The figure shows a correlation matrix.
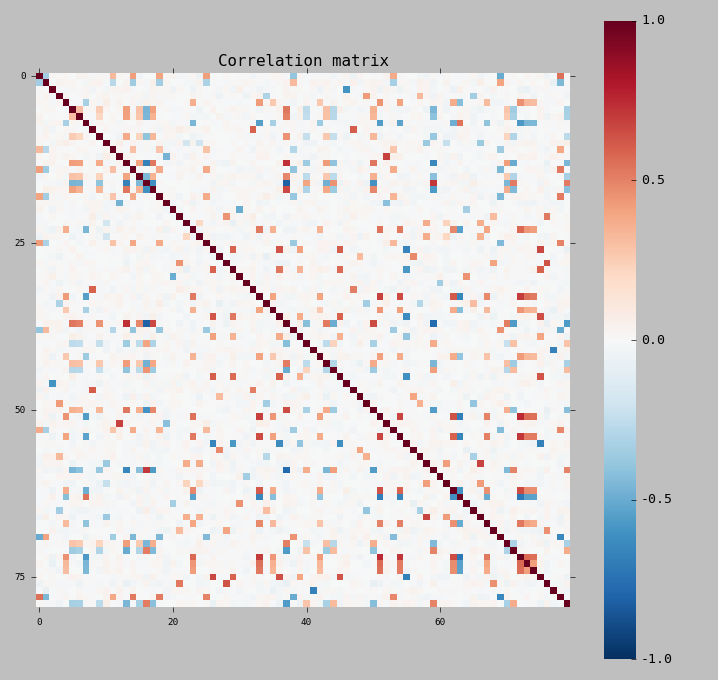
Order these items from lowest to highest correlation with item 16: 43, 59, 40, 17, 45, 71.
17, 43, 45, 40, 71, 59
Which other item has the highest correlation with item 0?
78
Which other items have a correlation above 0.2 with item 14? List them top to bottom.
0, 11, 18, 25, 53, 78
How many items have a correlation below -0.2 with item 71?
10
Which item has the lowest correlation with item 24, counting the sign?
10
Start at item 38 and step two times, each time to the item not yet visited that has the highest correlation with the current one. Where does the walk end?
1
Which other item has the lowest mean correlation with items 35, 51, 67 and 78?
63
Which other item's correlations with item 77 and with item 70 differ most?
41
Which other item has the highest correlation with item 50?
37
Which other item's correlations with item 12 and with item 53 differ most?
52
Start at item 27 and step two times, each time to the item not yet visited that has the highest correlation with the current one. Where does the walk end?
48
